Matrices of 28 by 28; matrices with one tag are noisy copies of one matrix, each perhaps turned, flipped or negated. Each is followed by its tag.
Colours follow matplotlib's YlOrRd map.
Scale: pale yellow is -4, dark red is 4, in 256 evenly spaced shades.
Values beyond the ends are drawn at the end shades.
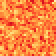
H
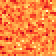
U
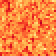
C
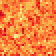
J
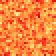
H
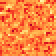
U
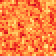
C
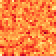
H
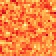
U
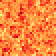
J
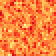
U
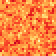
H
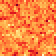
J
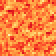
U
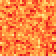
H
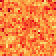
C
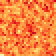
C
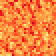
U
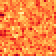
J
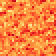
U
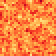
J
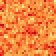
C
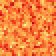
U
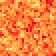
C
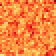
C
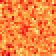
C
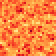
U
